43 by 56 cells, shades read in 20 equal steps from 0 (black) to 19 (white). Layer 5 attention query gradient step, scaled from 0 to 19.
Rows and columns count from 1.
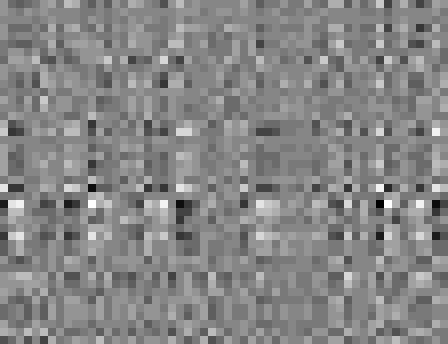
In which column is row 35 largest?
44
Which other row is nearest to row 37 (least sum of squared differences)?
2
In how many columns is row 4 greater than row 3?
22
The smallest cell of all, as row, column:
26, 48
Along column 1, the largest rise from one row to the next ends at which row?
24
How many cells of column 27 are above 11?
7
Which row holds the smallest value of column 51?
8
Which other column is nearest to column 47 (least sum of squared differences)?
45
